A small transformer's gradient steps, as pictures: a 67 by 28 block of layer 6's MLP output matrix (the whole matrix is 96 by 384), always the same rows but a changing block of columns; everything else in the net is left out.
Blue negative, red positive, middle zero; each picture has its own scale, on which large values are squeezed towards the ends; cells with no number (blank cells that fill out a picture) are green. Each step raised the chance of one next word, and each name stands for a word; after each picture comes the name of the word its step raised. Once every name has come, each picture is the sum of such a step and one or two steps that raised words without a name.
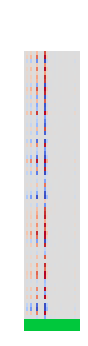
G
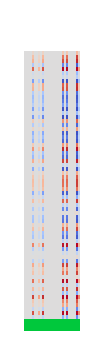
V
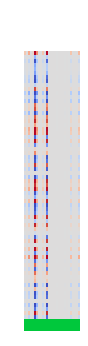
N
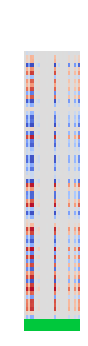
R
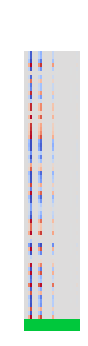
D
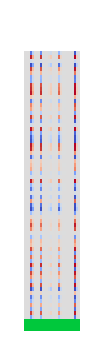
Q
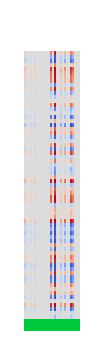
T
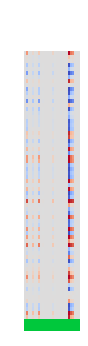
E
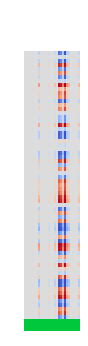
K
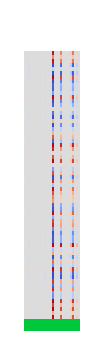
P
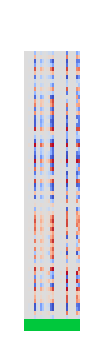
G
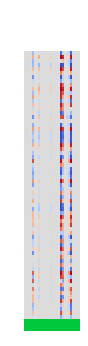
Q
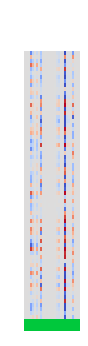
D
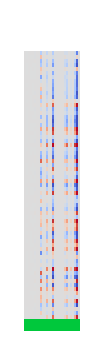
P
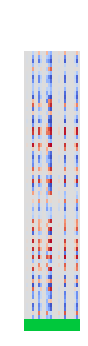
N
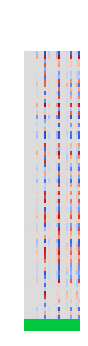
K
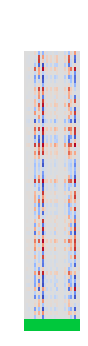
Q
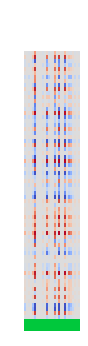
G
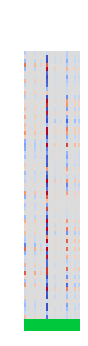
D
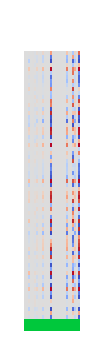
T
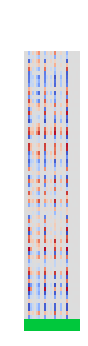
N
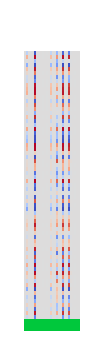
Q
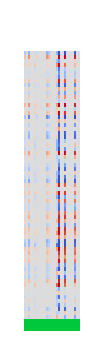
D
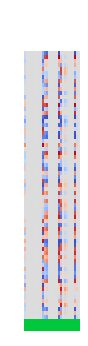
R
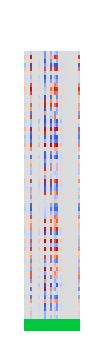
Q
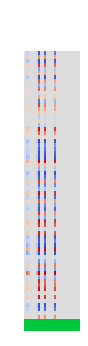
D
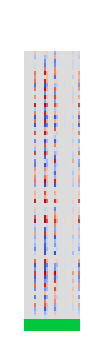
T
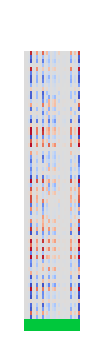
N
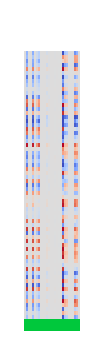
R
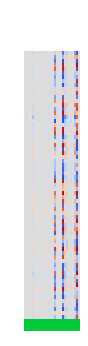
D
